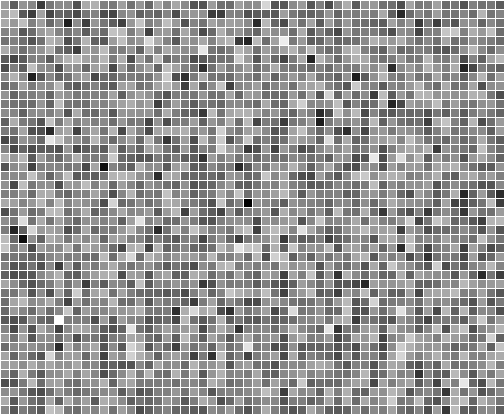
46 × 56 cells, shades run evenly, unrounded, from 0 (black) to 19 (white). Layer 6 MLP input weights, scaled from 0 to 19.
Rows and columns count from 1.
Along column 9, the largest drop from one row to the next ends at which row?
38
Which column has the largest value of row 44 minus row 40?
22
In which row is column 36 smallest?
14
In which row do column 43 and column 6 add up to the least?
17
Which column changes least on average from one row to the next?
47
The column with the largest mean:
15
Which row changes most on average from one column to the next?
28
